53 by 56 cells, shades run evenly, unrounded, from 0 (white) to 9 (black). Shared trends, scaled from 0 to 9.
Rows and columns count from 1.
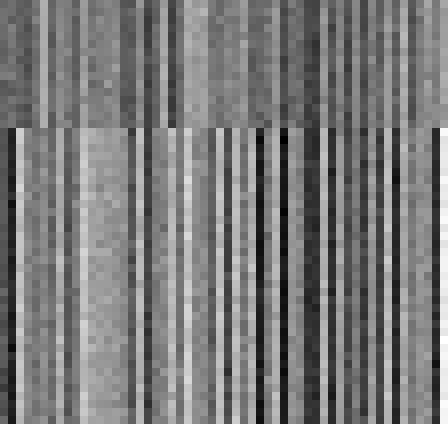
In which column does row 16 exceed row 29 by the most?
22
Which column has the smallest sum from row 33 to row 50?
56
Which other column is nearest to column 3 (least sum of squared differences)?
28
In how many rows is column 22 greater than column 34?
16
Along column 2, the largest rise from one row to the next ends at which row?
17
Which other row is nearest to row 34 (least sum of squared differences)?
41
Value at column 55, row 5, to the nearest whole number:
5
